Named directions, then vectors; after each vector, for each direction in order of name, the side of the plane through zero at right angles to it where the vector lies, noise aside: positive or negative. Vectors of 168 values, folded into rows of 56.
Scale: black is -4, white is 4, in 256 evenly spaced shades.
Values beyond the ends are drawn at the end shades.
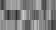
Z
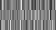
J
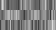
positive, negative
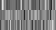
positive, negative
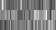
positive, negative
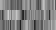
negative, negative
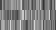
positive, positive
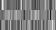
positive, negative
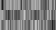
negative, positive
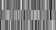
positive, negative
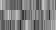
negative, negative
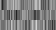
negative, positive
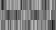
negative, positive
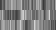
positive, positive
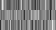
positive, negative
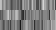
negative, negative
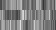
positive, positive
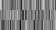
negative, negative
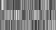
positive, negative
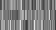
positive, positive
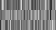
positive, negative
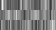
positive, negative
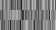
negative, negative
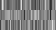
positive, negative
